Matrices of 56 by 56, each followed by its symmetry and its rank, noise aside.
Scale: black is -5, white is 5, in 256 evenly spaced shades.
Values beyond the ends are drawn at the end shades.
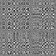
symmetric, rank two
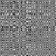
no symmetry, rank three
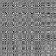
symmetric, rank two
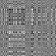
no symmetry, rank two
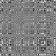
symmetric, rank three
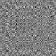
no symmetry, rank four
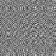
no symmetry, rank four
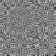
symmetric, rank four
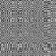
antisymmetric, rank two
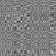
symmetric, rank three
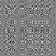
no symmetry, rank three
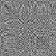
symmetric, rank three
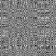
no symmetry, rank four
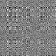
antisymmetric, rank two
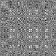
symmetric, rank three
